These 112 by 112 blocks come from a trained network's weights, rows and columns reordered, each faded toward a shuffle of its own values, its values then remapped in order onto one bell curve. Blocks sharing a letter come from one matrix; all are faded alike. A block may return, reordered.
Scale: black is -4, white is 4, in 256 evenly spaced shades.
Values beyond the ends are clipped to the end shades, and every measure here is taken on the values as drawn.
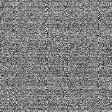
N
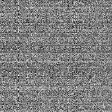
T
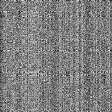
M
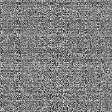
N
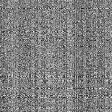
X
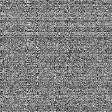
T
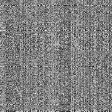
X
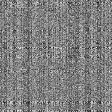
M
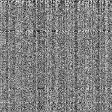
M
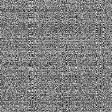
N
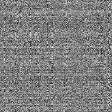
N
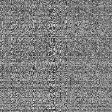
N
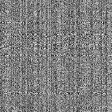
M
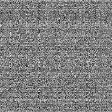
T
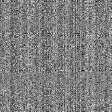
X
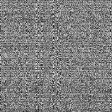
N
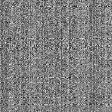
X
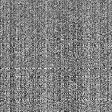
M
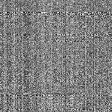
X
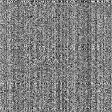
M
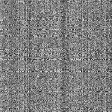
X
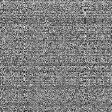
T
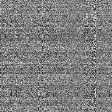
N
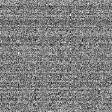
T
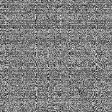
T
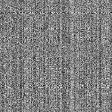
M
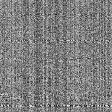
M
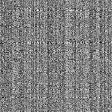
M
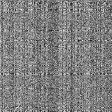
M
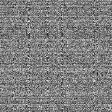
T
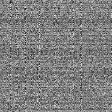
N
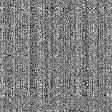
M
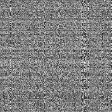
N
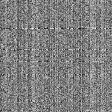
M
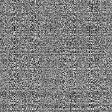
N
